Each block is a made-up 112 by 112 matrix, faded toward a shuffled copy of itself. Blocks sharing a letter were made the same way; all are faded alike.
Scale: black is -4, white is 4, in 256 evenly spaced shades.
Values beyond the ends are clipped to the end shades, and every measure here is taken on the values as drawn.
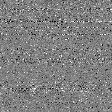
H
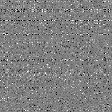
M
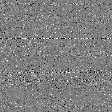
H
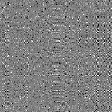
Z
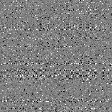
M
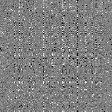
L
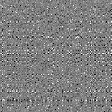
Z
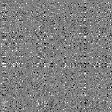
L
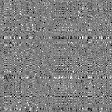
Z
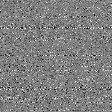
H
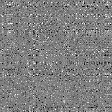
M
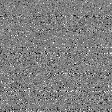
H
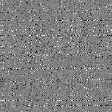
M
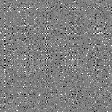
L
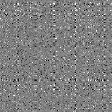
L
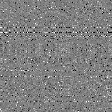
M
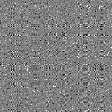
Z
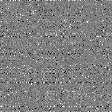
M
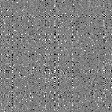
L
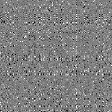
L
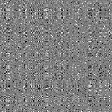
Z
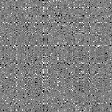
L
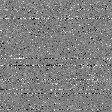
H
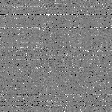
M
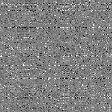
M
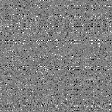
M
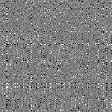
L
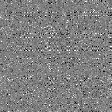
M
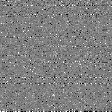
M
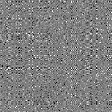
Z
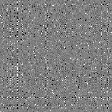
L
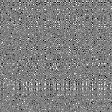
Z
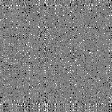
L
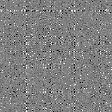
L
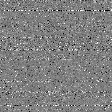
H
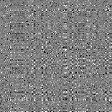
Z
